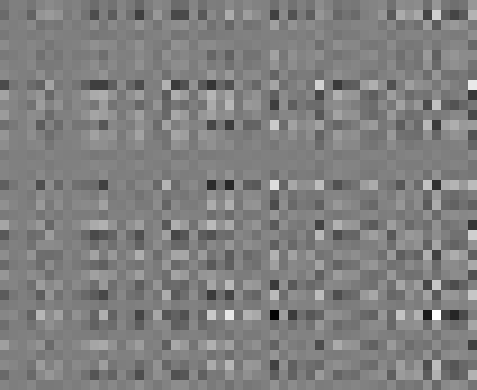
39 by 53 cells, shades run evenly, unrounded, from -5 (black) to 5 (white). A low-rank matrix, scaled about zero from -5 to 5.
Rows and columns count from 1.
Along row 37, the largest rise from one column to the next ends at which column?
49
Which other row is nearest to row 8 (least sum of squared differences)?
18
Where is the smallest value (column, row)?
31, 32
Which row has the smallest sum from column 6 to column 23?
9
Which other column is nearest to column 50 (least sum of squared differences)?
33
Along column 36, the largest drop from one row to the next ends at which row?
10
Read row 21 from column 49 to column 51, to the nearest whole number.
2 -1 -1
